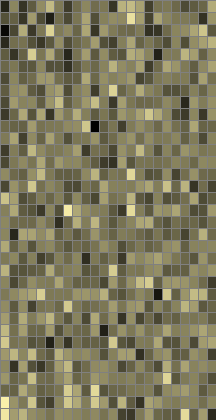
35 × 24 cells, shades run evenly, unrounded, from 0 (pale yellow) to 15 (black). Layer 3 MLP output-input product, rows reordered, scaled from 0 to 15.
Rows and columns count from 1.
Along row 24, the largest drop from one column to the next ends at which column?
13
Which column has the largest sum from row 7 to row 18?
1
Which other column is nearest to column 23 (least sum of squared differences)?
3
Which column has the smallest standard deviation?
20
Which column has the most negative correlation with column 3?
15
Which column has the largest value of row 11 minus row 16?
11
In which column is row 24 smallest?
17
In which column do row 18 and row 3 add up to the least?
8
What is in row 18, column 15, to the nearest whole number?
1
